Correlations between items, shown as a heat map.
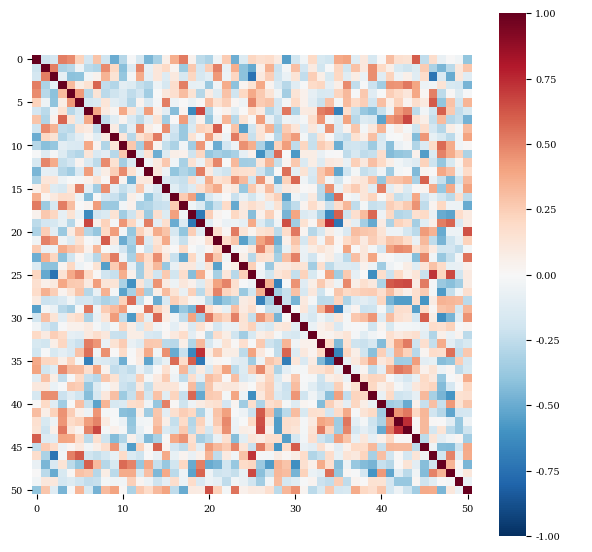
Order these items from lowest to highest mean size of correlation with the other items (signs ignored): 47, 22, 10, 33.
22, 33, 10, 47
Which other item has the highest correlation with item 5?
46
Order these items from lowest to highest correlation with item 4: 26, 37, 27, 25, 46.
37, 27, 26, 25, 46
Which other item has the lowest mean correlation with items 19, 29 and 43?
35
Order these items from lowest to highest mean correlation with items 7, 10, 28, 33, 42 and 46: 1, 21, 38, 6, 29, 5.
1, 21, 38, 5, 29, 6
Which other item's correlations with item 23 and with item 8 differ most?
24
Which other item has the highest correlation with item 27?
21
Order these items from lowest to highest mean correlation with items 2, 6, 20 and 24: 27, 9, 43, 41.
27, 41, 43, 9
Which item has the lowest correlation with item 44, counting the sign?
29
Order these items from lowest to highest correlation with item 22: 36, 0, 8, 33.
8, 33, 0, 36
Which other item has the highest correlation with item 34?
19
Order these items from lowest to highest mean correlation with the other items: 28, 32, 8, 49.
28, 49, 32, 8
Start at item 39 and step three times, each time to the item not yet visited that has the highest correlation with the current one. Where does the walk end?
16
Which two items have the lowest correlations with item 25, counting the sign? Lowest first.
2, 39
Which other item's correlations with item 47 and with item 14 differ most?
30
